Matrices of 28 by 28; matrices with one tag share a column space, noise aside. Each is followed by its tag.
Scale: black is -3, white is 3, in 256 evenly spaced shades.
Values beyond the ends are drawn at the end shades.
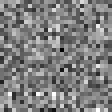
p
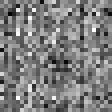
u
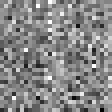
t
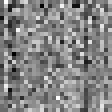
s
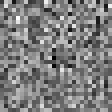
s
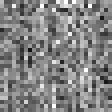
s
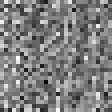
p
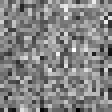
t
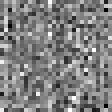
p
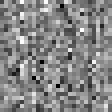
u
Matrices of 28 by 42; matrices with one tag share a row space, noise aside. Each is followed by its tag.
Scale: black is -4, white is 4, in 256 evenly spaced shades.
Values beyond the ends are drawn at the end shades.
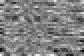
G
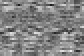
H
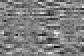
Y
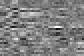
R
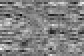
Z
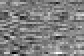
R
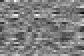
G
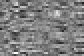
R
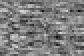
R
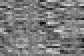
Y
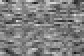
H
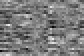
Z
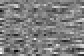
G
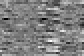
Y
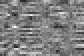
R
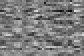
H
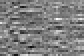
R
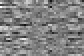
Z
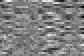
Y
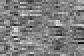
R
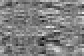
Y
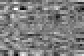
R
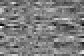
G
